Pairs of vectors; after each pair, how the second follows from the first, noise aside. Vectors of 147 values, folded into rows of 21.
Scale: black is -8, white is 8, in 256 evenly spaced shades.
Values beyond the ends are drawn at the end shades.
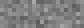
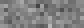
reversed.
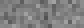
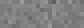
negated, shrunk.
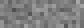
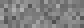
shuffled.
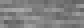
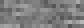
wrapped around.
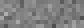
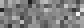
reversed, scaled up.
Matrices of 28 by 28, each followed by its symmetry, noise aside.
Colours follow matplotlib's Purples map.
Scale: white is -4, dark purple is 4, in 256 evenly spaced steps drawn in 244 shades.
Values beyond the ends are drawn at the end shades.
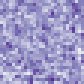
antisymmetric.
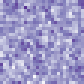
symmetric across the other diagonal.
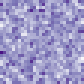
same after a half turn.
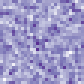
symmetric across the other diagonal.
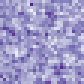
antisymmetric.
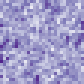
same after a half turn.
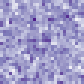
symmetric across the other diagonal.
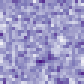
antisymmetric.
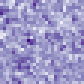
antisymmetric.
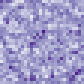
symmetric.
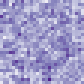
symmetric.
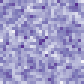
symmetric.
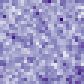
symmetric.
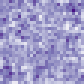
symmetric.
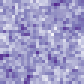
symmetric across the other diagonal.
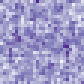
same after a half turn.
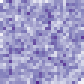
symmetric.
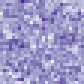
same after a half turn.
